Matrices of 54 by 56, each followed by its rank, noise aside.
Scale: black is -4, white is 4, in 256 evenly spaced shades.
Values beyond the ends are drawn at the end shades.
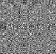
eight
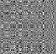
four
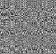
six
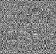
eight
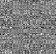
six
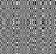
two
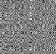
six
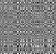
two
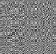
four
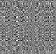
four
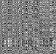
four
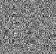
eight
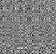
four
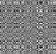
two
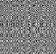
three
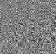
eight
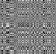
two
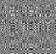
three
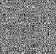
eight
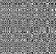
four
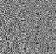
eight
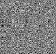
eight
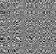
four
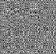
six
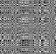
three
